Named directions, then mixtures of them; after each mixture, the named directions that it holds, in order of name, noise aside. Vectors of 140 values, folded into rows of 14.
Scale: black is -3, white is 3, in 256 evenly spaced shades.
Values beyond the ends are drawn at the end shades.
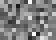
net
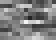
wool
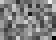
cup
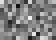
cup, net.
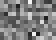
cup, net.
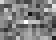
cup, wool.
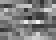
wool.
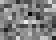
cup, wool.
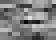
wool.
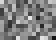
cup, net.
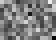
cup.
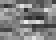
wool.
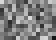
cup, net.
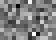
net.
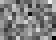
cup.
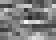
wool.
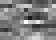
wool.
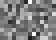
net.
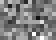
net, wool.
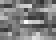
wool.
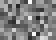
net.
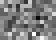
net, wool.
